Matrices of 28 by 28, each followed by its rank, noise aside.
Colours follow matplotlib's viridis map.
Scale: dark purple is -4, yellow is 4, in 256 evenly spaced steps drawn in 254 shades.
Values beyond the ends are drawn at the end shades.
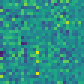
six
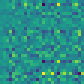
three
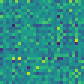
six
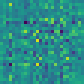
four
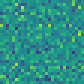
six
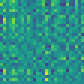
three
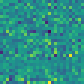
five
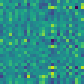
three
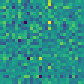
five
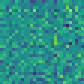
six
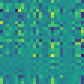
three
